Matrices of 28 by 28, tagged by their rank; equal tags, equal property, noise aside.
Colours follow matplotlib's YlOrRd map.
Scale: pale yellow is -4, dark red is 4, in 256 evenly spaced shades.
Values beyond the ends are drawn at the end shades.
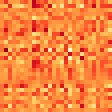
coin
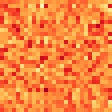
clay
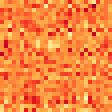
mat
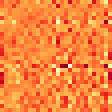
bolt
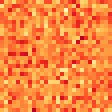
clay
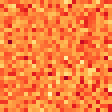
clay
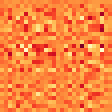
coin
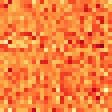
clay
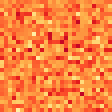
clay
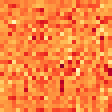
mat
